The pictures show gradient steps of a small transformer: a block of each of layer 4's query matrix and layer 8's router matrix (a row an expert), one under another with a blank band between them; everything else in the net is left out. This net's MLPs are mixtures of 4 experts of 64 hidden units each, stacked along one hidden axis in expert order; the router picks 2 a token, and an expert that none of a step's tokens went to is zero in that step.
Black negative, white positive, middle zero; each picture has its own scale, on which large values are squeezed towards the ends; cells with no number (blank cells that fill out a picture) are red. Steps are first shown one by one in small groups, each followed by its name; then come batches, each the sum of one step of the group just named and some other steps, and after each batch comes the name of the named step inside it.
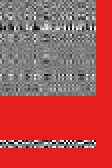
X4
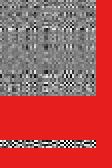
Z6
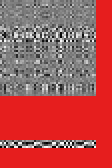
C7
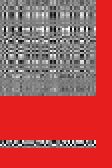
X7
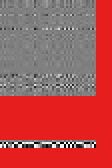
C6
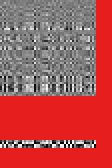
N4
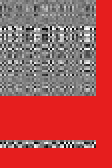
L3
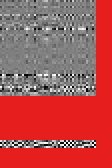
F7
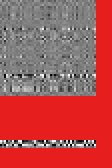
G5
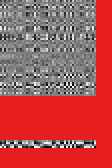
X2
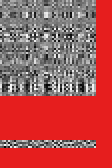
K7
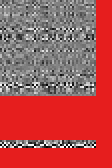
X2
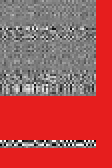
G5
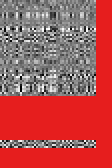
X7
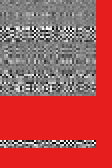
C6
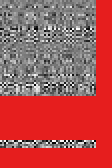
X4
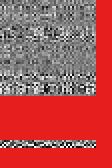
X2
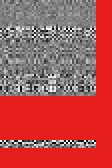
C6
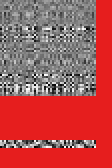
F7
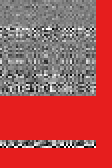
F7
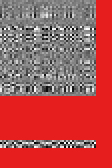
L3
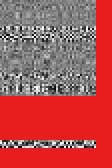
C7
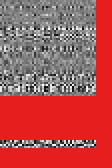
N4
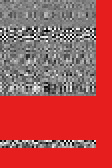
K7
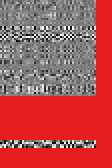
C6
